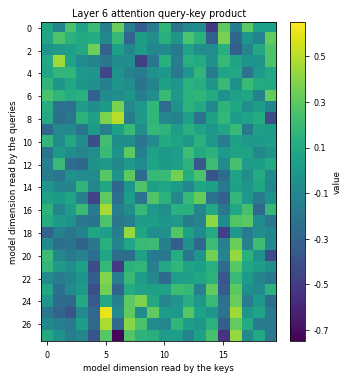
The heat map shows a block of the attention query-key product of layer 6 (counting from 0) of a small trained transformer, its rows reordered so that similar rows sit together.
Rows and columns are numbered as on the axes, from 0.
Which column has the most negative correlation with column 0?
7
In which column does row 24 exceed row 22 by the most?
8
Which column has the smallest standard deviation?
18
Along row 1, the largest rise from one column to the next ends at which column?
15
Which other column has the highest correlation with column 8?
14
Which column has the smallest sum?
4
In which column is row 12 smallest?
13
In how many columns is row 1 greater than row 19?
13
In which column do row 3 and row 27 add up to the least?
6
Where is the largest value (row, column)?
25, 5
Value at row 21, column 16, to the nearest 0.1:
0.3
